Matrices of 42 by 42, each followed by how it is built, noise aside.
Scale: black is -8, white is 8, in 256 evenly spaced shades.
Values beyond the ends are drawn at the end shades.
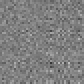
low rank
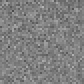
noise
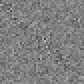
banded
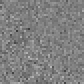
lower triangular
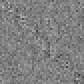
banded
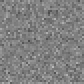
repeating columns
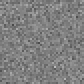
repeating columns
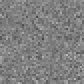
low rank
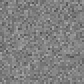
noise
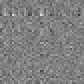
low rank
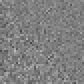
lower triangular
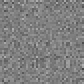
low rank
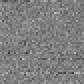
uneven rows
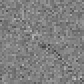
banded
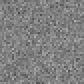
noise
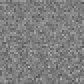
repeating columns
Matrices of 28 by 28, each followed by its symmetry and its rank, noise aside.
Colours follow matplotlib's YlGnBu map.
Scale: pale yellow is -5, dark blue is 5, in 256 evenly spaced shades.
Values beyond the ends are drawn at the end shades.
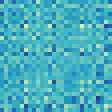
symmetric, rank three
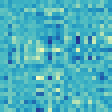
antisymmetric, rank four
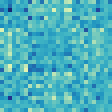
no symmetry, rank three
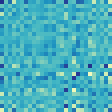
symmetric, rank three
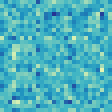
antisymmetric, rank four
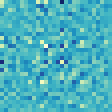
symmetric, rank four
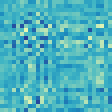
no symmetry, rank three
